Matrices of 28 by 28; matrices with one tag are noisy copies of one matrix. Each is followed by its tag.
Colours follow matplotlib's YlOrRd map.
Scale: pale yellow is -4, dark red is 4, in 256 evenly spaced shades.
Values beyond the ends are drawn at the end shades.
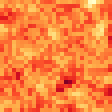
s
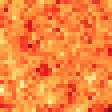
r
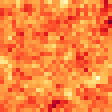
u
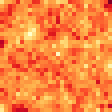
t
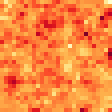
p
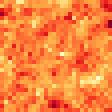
u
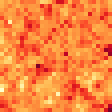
r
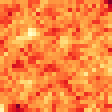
t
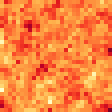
r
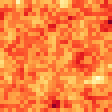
u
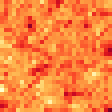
r
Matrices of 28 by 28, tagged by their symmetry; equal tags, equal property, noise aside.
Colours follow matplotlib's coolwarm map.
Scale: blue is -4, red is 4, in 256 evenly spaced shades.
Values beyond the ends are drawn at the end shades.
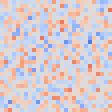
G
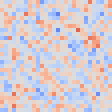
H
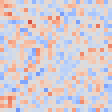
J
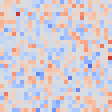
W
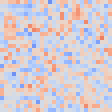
H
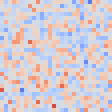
H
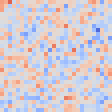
G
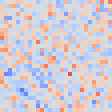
W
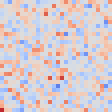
W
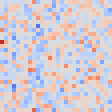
J
